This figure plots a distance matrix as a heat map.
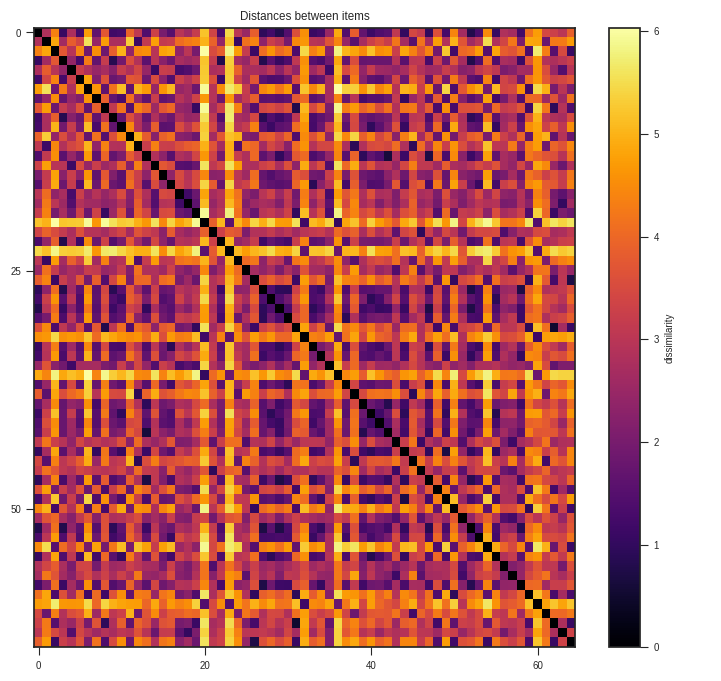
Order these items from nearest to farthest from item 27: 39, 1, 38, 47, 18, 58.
58, 47, 39, 1, 18, 38
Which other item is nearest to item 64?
26
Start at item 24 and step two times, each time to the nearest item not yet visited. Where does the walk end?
12
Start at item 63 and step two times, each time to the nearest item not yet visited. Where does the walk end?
17
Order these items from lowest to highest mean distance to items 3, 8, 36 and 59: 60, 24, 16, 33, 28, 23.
33, 28, 16, 24, 60, 23
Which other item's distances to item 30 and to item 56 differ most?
37
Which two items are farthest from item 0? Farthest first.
23, 20
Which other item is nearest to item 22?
3
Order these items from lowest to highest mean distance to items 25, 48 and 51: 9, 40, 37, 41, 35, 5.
35, 41, 9, 5, 40, 37
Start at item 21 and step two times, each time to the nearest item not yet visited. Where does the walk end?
43
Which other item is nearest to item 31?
62
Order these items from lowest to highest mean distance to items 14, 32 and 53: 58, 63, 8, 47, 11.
47, 58, 63, 11, 8
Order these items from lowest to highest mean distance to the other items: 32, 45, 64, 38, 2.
64, 45, 2, 38, 32
